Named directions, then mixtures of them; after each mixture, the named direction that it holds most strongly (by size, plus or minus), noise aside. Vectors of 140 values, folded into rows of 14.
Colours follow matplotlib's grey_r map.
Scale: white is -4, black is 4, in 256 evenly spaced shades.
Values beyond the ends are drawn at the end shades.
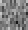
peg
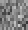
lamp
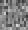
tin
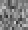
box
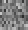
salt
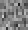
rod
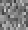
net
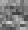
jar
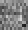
lamp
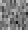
peg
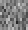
peg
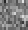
salt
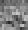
jar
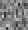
rod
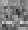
jar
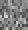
box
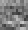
jar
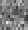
jar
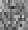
box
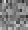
salt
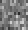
peg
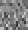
rod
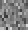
rod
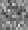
net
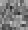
jar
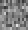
tin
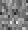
peg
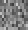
salt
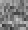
jar
